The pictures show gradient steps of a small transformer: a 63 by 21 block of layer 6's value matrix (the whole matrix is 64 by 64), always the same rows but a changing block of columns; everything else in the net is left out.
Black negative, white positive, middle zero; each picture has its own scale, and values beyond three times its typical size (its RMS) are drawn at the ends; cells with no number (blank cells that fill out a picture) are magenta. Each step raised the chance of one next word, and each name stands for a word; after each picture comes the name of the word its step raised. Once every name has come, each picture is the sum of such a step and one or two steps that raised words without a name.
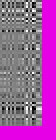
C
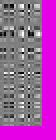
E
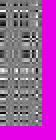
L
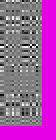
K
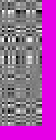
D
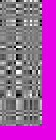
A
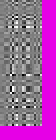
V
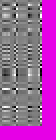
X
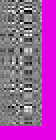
D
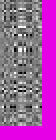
V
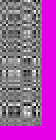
K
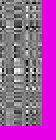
V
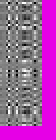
K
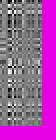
A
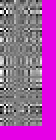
D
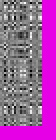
K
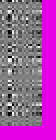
K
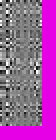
A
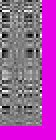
L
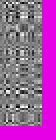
X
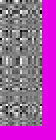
D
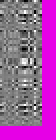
C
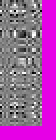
E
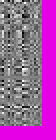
X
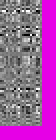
D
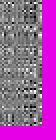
X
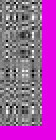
K
